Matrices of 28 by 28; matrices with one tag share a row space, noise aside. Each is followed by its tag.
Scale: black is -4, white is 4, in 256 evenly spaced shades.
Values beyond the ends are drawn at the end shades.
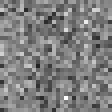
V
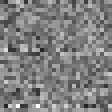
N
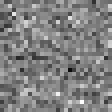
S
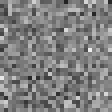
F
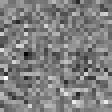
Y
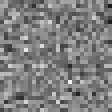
S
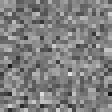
S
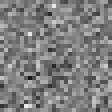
V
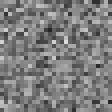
V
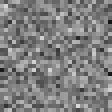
S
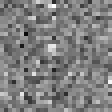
V
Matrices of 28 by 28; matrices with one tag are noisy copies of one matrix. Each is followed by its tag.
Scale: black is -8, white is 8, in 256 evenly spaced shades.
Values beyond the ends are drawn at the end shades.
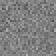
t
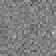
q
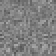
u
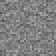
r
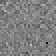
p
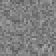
u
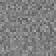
t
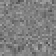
u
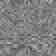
u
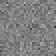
p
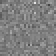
p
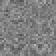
u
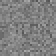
q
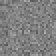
q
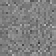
q
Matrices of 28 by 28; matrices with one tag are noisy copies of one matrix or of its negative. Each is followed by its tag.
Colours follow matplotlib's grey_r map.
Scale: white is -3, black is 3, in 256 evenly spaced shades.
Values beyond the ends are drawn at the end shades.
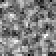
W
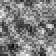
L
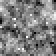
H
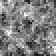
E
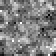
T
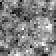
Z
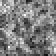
E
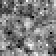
E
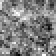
Z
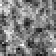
E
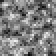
W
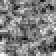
T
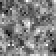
E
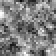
L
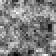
Z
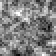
Z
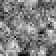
L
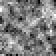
H
